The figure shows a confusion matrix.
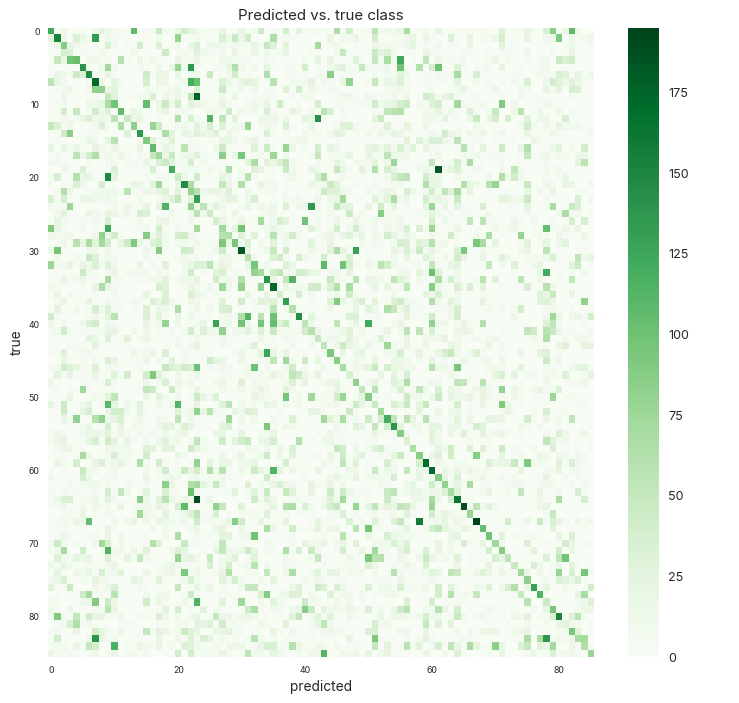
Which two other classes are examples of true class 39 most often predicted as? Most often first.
31, 35
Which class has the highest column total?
23
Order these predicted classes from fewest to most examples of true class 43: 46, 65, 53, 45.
65, 45, 46, 53
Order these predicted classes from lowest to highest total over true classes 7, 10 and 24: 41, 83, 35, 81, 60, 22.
81, 83, 35, 60, 41, 22
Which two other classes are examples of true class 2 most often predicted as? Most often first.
42, 34
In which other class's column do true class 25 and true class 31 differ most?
52
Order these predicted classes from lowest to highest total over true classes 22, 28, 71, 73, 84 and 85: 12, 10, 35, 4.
4, 12, 35, 10
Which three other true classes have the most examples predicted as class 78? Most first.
83, 33, 27
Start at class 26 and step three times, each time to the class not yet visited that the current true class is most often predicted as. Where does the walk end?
37
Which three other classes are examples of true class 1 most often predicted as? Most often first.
7, 80, 20
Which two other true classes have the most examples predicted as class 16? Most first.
47, 13
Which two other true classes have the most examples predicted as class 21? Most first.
65, 74
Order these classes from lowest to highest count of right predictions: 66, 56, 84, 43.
56, 43, 84, 66
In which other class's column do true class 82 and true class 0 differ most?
13
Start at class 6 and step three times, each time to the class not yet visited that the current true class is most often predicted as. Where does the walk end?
38
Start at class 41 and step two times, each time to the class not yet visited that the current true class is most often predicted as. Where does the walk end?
9
